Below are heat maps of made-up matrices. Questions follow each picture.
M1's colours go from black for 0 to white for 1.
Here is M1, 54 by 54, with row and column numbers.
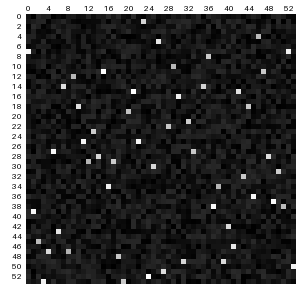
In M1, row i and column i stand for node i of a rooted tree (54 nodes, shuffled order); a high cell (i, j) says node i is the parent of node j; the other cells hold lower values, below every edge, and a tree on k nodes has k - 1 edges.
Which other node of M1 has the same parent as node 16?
38
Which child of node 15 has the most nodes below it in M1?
21
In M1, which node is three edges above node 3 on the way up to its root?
31
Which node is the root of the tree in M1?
34
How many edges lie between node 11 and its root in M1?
4
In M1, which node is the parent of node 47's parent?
25
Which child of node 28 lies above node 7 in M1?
14
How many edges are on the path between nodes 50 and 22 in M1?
9
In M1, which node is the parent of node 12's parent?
10
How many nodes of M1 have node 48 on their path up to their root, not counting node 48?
7
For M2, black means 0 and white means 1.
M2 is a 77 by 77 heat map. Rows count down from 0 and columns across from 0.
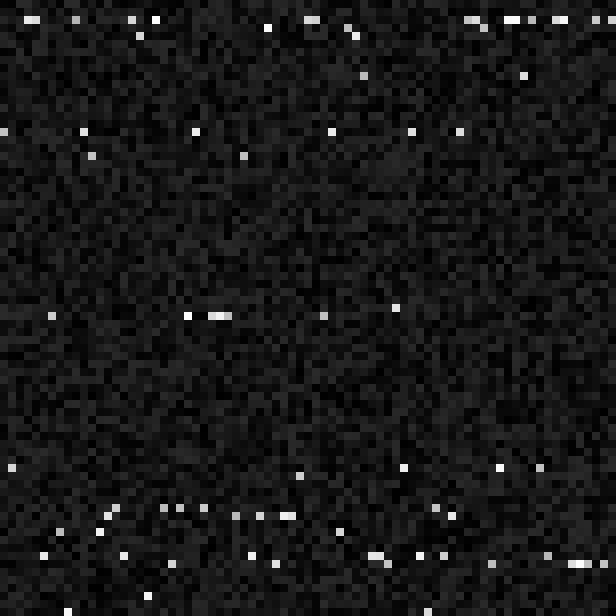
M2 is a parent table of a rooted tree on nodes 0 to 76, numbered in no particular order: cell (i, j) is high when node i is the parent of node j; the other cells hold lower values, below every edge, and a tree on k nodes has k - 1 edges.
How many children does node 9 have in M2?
2
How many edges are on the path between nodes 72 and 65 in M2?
4
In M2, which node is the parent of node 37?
59
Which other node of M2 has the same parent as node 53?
8
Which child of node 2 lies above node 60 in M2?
3
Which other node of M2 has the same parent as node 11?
30
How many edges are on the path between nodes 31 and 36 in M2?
4
